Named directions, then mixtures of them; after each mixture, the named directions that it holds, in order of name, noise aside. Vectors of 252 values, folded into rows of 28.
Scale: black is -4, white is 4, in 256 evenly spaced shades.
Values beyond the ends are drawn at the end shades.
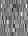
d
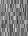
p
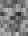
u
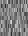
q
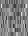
d, u.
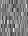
d, p, q.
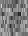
d, p, u.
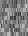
d, q, u.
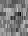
u.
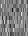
d, p.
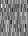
d, q.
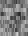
u.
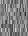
p, q.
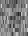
d, u.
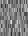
q.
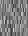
d, p, q.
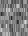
p, u.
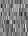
d, p, q.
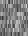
d, q, u.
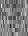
d, u.
